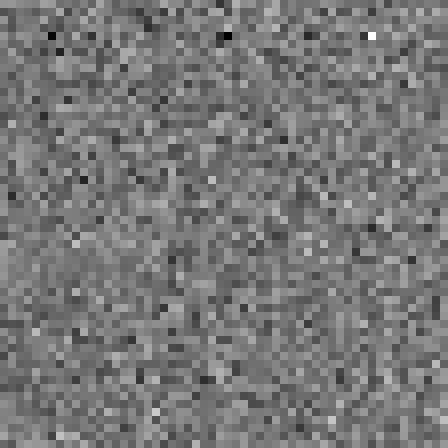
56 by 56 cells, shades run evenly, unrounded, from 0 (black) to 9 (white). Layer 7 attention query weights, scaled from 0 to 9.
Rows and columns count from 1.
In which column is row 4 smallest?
19
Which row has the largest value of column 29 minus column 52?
33
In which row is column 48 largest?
28
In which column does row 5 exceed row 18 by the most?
47
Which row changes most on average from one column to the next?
5
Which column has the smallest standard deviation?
4
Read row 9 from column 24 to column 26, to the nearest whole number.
3 3 4
